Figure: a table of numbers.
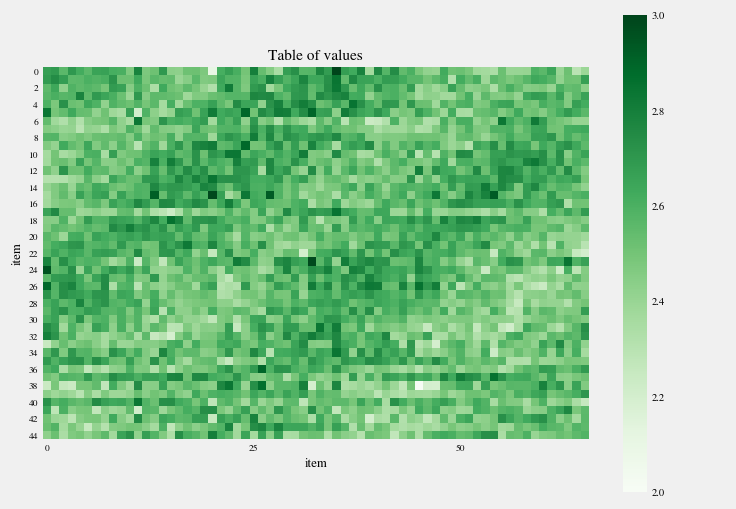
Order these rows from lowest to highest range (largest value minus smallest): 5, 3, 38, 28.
3, 28, 5, 38
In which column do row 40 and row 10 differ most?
31
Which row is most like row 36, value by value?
43
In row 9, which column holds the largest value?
24
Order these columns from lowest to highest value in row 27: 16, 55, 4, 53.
16, 55, 53, 4
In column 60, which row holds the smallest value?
26
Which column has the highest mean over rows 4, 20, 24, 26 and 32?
0
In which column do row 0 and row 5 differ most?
20
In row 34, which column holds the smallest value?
54
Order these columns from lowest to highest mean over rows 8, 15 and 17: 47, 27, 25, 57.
57, 47, 25, 27
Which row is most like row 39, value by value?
7
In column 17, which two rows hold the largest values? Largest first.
21, 12
